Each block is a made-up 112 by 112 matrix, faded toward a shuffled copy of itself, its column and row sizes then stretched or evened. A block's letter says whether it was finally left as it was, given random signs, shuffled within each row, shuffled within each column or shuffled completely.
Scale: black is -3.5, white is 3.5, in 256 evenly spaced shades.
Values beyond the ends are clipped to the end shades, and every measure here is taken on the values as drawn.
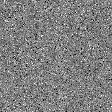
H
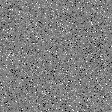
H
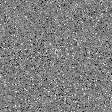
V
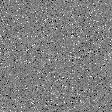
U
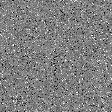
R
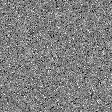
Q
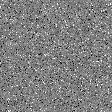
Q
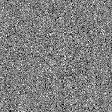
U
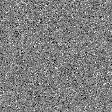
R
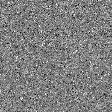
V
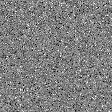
V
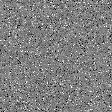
R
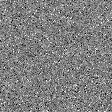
V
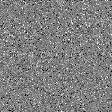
U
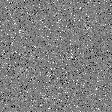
V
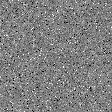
Q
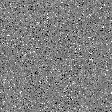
H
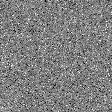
Q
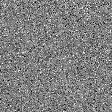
R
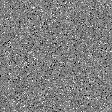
U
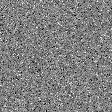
Q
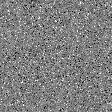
Q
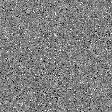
U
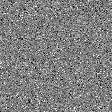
U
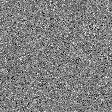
V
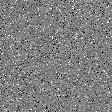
Q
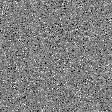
V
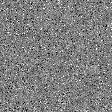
R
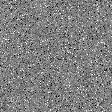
H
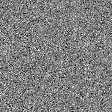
V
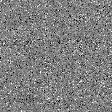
R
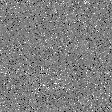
V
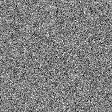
H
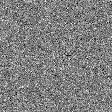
V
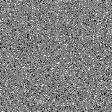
U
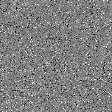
R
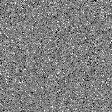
U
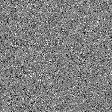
U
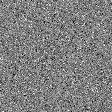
Q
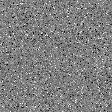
R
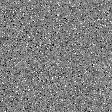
V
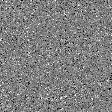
R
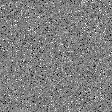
H
